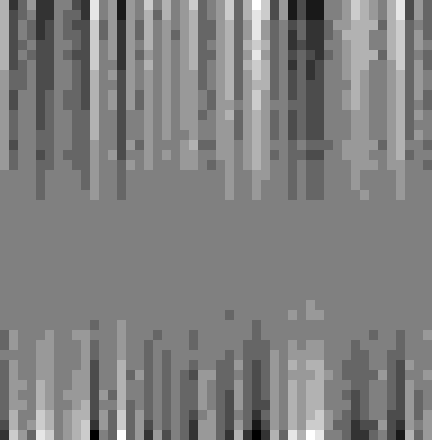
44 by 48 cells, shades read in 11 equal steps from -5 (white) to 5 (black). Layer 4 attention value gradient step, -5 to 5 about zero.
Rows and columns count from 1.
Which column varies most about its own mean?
29
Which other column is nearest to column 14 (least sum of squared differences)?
36
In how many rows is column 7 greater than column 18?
1
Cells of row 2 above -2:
35
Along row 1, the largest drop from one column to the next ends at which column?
11
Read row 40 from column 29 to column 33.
2 1 -1 0 -2
